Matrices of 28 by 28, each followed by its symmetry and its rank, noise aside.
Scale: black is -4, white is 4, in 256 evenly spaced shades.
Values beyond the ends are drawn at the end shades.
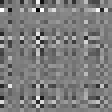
no symmetry, rank two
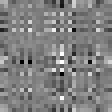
no symmetry, rank two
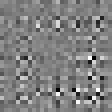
antisymmetric, rank two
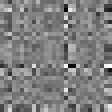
no symmetry, rank two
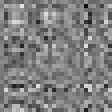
no symmetry, rank two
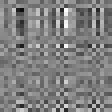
no symmetry, rank one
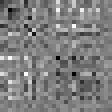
symmetric, rank three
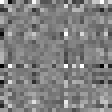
no symmetry, rank two
